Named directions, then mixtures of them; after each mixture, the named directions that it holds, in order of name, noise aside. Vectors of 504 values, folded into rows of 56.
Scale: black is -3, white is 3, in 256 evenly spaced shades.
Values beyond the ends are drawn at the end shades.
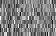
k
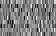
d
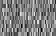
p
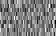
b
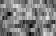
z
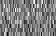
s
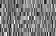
k.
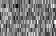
b, p, z.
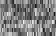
b, p, z.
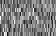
k, s.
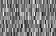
p, s.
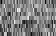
k, s, z.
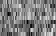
b, p, z.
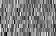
k.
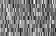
k, s, z.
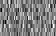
b, d, p.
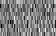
b, d.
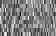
k.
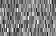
k, p.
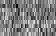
d, p, z.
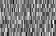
b, s.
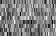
k, z.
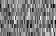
b, d, z.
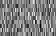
d, p, s.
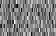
d, k.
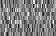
s.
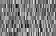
d, p.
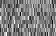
k.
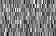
s.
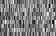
b, s, z.
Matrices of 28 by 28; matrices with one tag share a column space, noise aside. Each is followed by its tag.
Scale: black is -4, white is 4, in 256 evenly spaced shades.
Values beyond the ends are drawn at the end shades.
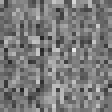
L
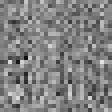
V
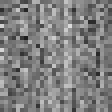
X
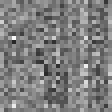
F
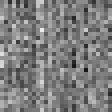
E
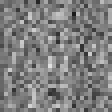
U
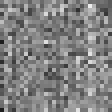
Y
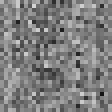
E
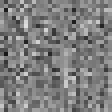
X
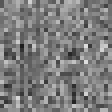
V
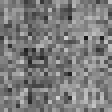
L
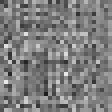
V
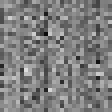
F
